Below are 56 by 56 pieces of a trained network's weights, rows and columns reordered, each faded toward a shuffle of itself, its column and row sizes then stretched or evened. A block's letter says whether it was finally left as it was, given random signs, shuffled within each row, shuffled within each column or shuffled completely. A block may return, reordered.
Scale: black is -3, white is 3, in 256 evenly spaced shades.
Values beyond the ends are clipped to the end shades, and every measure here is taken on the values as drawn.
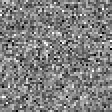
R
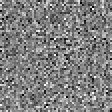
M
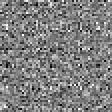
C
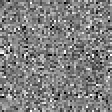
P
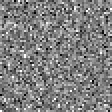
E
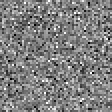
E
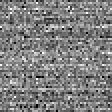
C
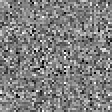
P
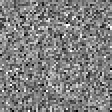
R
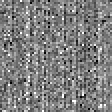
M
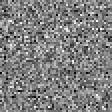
R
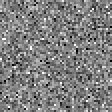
E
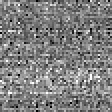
C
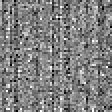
M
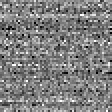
R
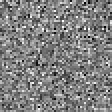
P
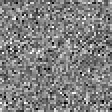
R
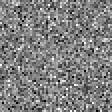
E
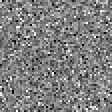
E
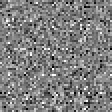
P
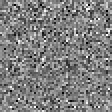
P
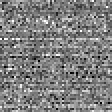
R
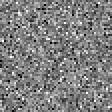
E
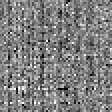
C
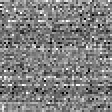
R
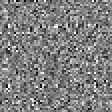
C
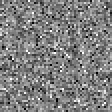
E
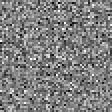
P
